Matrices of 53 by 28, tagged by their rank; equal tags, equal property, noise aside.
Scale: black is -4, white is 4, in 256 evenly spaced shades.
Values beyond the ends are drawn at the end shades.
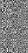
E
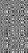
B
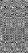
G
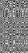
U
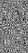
E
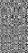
G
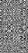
E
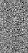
E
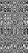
U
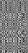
U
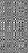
B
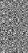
E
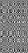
B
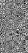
E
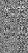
E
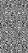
E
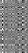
B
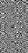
G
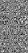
E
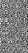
E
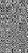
G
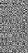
E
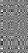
B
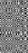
U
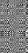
U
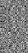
G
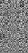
E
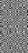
U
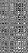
U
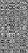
G
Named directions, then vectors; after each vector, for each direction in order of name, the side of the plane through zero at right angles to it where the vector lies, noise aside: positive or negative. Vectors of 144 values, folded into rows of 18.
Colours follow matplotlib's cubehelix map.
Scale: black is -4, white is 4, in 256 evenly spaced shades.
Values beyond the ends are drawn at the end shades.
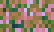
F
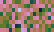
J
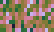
positive, negative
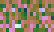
negative, negative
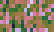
positive, negative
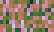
negative, positive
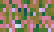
negative, negative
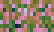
positive, positive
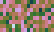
negative, positive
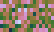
positive, positive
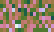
negative, negative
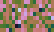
positive, positive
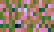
positive, positive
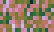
negative, positive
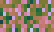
negative, positive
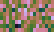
positive, positive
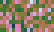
positive, negative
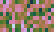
negative, positive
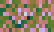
positive, positive
